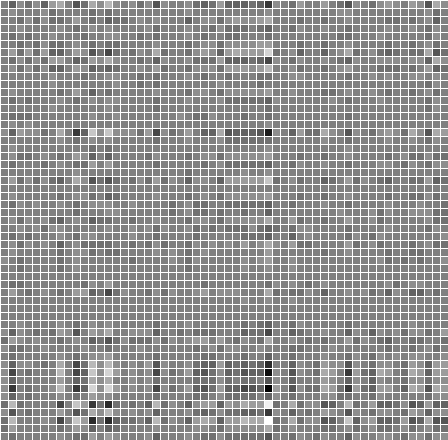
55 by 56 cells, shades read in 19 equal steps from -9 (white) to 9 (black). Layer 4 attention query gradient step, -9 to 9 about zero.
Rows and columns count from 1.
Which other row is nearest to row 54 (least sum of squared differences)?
12
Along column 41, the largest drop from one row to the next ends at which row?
52
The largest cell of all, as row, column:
49, 34
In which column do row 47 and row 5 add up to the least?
14
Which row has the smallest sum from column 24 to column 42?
53
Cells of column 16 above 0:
2
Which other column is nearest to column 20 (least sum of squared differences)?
44
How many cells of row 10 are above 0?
8
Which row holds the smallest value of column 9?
42
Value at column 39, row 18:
0
